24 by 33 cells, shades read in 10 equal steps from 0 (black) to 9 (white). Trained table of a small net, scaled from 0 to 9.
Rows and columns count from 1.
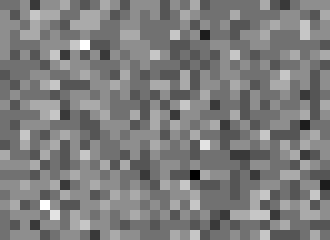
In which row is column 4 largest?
2
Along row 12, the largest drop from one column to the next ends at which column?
7
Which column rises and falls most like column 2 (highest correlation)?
26
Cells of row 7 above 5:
1
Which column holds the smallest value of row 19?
33
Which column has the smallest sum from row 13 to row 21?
24
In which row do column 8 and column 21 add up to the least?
4
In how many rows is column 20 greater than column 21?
11
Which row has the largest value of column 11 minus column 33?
19
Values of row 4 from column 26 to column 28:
5 6 4
